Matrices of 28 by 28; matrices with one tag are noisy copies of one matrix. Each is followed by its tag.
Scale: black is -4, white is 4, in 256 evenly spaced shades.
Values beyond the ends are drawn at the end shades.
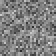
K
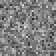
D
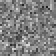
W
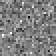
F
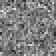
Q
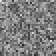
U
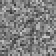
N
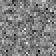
N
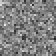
U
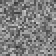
F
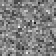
F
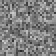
K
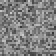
D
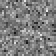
K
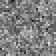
K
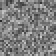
Q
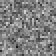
F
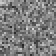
U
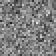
F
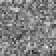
W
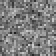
K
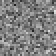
N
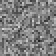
F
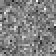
Q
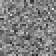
U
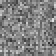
D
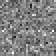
K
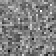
W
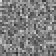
U
